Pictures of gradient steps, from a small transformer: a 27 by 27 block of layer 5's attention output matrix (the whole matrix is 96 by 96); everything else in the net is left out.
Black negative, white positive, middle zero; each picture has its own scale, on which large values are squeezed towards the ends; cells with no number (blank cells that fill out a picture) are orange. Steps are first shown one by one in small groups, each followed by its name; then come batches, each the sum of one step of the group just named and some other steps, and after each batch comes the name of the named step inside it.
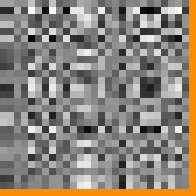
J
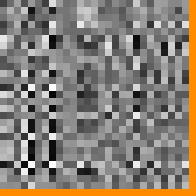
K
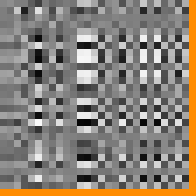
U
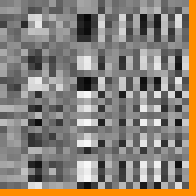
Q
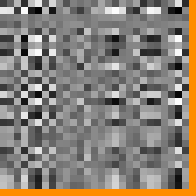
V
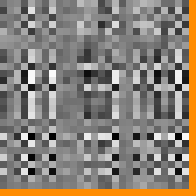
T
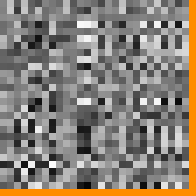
K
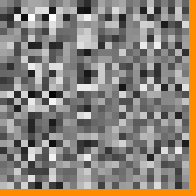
V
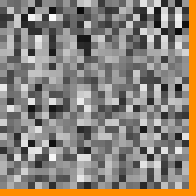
Q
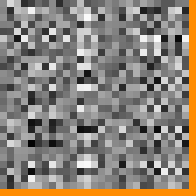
J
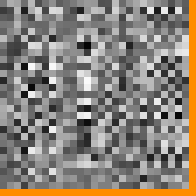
U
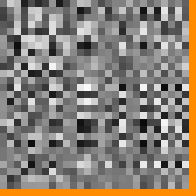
U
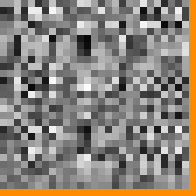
J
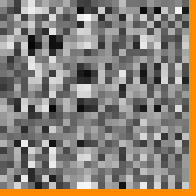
J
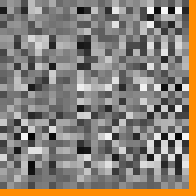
T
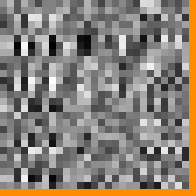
Q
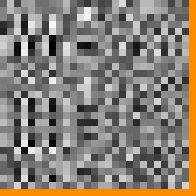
K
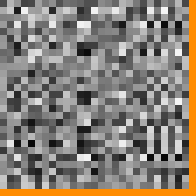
V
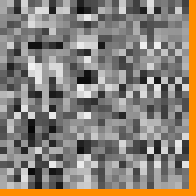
Q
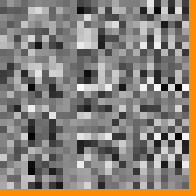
T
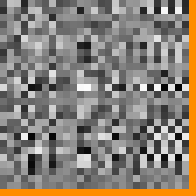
T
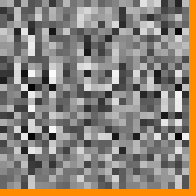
T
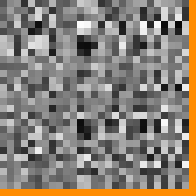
K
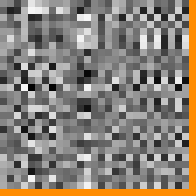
T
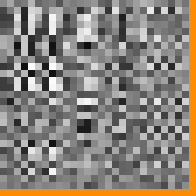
U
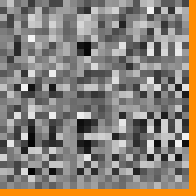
T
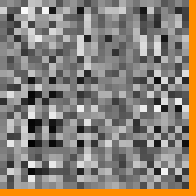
V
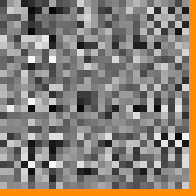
K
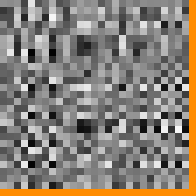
J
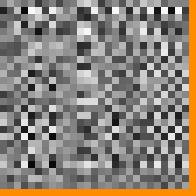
U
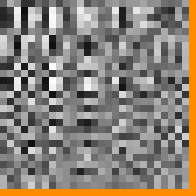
K
